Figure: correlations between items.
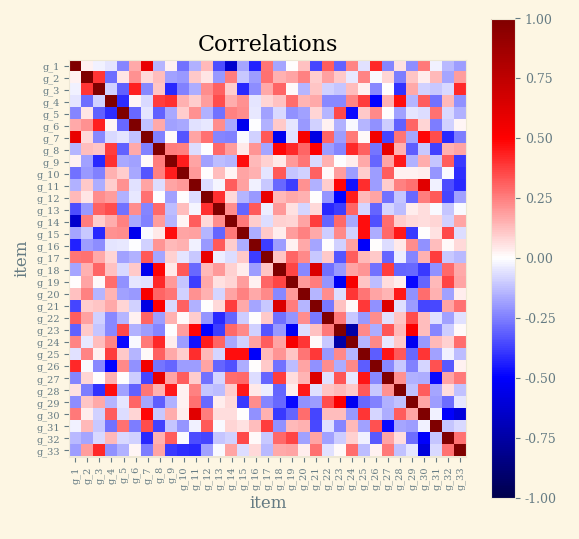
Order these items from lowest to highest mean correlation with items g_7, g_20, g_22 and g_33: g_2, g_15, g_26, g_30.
g_15, g_30, g_2, g_26
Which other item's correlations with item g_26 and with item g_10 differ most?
g_7
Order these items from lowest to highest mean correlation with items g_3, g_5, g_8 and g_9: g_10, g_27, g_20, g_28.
g_28, g_20, g_10, g_27
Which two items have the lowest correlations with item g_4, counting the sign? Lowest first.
g_26, g_5
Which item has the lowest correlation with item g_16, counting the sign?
g_25
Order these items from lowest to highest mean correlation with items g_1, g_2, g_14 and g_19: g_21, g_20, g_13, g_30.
g_13, g_30, g_21, g_20
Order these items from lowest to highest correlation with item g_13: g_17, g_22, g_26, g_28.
g_22, g_26, g_28, g_17
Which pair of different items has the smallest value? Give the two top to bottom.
g_23, g_24
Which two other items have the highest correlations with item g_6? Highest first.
g_3, g_29
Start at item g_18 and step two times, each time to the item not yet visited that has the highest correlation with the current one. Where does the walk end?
g_27
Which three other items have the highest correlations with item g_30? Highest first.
g_11, g_7, g_25
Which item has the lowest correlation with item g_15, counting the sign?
g_6
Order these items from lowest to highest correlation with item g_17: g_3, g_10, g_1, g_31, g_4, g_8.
g_8, g_10, g_4, g_3, g_1, g_31
